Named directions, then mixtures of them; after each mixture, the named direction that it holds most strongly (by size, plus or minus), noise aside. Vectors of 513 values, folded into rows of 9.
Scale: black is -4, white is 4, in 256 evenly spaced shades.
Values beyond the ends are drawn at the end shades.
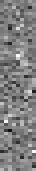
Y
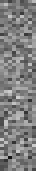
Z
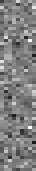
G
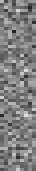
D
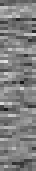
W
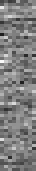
W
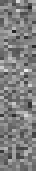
D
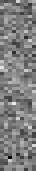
G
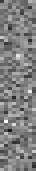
Y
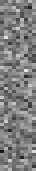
Y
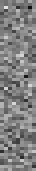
Y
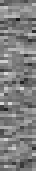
W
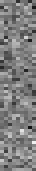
G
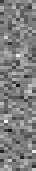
Y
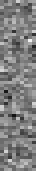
G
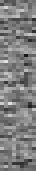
W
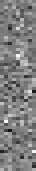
Y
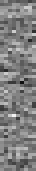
W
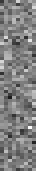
G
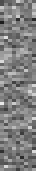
G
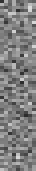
D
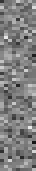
G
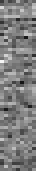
W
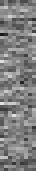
W
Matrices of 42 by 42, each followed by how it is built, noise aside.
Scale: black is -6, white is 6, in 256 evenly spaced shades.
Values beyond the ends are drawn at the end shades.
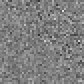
upper triangular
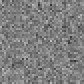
low rank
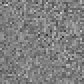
upper triangular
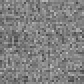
blocks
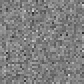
uneven columns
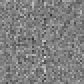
uneven columns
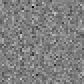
uneven columns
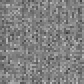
blocks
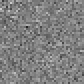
block diagonal
